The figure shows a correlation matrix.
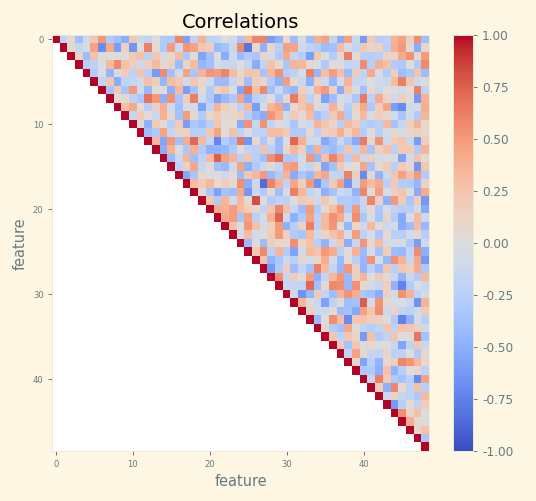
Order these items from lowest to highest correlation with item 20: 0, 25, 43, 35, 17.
0, 43, 35, 25, 17
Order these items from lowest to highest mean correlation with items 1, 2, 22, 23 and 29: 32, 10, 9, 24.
32, 10, 24, 9
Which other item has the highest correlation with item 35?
47
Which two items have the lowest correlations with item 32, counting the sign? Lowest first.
30, 39
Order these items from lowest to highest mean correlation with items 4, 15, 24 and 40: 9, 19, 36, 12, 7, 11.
11, 36, 19, 9, 7, 12
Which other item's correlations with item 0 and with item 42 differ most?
40
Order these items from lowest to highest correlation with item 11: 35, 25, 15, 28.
15, 25, 35, 28
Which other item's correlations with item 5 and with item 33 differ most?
45
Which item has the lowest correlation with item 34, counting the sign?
17
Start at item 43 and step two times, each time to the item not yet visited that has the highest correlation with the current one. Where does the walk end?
3
